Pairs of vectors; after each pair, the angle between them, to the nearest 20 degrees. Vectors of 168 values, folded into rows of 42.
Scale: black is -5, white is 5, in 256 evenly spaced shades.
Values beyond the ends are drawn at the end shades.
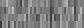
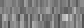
80 degrees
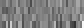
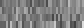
40 degrees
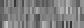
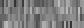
20 degrees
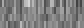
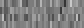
100 degrees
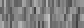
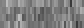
80 degrees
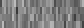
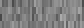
120 degrees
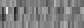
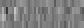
160 degrees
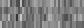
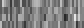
40 degrees
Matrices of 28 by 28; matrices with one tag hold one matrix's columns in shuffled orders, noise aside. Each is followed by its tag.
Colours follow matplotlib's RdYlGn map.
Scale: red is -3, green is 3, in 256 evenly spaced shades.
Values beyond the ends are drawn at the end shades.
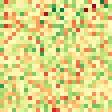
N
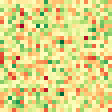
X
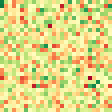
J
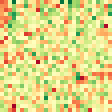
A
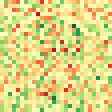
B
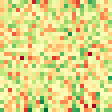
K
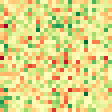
X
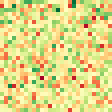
J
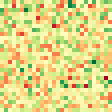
J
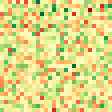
N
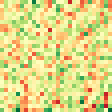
K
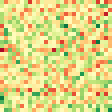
B
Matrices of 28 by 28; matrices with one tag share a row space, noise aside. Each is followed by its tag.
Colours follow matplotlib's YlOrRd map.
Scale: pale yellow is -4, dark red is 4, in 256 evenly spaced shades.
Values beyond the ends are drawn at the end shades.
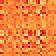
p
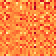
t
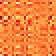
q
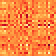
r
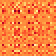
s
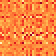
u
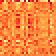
q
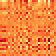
r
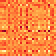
r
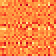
r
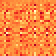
t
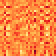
t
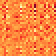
t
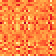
q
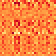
s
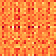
s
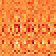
s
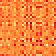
u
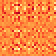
s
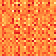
s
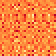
s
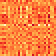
r
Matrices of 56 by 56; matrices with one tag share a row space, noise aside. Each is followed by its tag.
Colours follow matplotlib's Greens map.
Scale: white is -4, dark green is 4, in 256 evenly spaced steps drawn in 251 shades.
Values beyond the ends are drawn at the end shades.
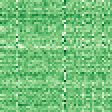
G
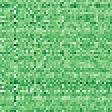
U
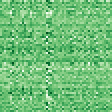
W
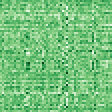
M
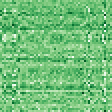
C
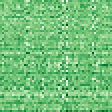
M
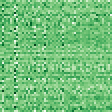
U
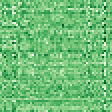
C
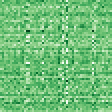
M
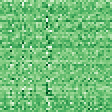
W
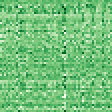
G
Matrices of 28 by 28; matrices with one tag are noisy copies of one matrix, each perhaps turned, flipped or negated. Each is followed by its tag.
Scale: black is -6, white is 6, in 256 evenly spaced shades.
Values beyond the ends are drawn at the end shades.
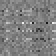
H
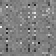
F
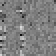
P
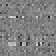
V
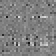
V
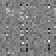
F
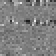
P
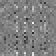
H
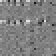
P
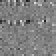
P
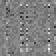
F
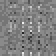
H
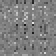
H
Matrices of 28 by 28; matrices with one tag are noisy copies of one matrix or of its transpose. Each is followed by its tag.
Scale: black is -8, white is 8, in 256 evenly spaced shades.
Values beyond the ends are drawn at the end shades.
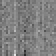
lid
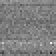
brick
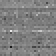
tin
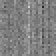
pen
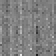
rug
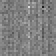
pen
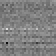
pen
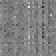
pen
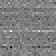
tin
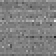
rug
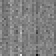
rug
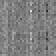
tin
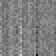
rug
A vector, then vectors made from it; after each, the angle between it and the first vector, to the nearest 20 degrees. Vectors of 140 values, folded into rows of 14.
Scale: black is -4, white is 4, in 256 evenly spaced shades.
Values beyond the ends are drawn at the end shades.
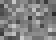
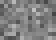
20 degrees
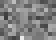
40 degrees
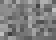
120 degrees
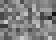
60 degrees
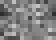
20 degrees
